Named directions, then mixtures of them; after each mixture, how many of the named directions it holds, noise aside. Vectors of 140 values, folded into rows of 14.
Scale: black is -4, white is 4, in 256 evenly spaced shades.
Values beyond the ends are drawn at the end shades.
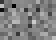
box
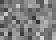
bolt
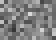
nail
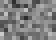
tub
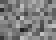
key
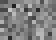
three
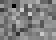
four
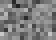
one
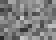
one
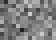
four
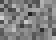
one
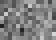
four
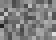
four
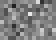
two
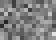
three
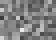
one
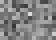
two
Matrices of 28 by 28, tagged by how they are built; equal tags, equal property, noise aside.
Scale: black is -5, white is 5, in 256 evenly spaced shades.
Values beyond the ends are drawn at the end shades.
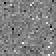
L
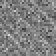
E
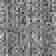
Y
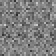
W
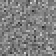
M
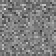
W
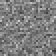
W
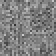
Y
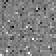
L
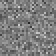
M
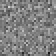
W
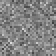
E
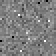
L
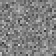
M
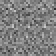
W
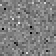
L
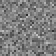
M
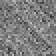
E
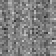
Y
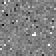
L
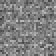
Y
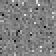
L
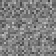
W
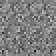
W
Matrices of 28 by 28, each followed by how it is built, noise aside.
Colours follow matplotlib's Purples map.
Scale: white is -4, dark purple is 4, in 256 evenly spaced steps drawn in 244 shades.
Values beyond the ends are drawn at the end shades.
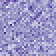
Hankel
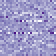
uneven rows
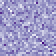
diagonal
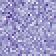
noise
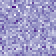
uneven rows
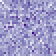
diagonal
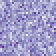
noise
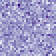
noise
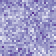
smooth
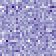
uneven rows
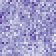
smooth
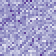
Hankel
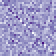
diagonal
